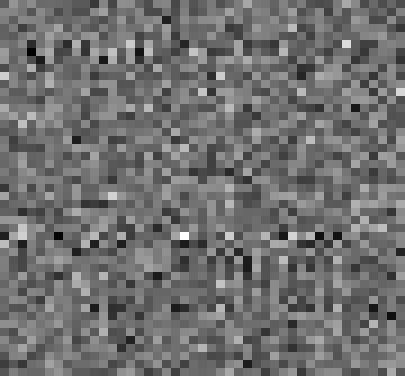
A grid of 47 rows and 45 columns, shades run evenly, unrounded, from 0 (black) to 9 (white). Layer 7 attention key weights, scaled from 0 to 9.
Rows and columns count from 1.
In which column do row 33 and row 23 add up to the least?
28
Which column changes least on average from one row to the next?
8
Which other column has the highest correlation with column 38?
32
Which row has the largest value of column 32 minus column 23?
31
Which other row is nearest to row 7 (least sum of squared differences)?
6
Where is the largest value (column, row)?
21, 30
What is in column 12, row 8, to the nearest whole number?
1
